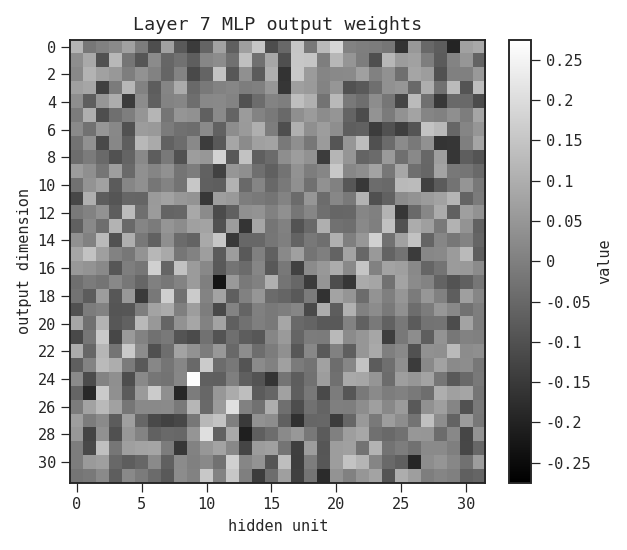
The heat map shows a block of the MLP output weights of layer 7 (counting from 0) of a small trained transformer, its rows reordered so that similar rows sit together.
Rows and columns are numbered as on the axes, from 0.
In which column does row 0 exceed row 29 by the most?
17
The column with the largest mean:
2
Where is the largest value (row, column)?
24, 9
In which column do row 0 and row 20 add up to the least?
29
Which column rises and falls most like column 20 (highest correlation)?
18
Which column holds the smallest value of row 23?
26
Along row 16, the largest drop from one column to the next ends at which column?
7
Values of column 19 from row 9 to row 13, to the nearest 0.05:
0 0.05 -0.05 -0.05 0.1
